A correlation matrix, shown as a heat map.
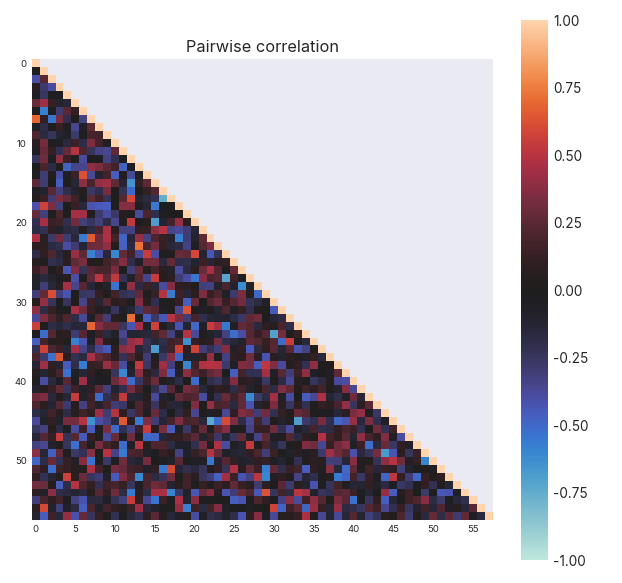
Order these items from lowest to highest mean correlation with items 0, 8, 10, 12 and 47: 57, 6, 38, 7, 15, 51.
6, 57, 15, 38, 51, 7
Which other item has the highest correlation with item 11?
45
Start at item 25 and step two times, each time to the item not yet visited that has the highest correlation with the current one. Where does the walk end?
17
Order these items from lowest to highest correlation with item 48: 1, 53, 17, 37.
1, 17, 53, 37
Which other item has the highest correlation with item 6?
14
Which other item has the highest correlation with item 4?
52
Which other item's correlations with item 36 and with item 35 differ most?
5
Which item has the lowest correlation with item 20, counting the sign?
15
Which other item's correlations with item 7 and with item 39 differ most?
51
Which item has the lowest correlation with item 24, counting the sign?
27
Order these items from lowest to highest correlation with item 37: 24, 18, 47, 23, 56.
18, 24, 56, 23, 47
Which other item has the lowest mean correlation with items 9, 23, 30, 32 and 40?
19
